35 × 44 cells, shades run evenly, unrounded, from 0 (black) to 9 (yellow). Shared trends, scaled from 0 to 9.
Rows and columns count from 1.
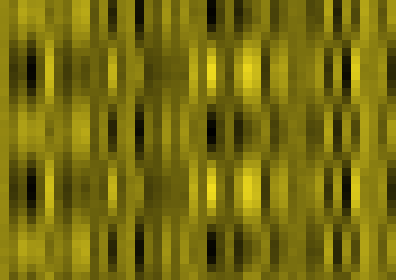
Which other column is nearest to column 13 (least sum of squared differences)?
27
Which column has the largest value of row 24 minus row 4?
24
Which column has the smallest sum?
16
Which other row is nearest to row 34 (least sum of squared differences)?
29
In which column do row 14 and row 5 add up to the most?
41
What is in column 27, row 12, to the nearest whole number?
5
